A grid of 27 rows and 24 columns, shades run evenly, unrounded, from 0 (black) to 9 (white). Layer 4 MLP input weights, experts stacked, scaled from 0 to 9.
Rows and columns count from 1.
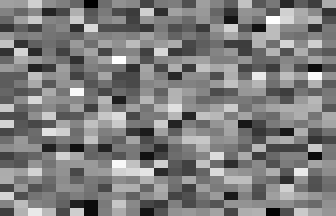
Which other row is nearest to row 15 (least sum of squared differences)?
8
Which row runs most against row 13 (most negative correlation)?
24
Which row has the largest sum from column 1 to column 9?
22
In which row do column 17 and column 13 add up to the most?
14
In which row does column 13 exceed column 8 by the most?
12
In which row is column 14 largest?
18
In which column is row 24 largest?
21
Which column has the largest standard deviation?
23
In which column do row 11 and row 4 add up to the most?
17
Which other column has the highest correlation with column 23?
19
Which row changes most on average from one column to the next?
27
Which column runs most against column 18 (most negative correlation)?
7
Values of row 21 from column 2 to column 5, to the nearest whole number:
3 5 4 5
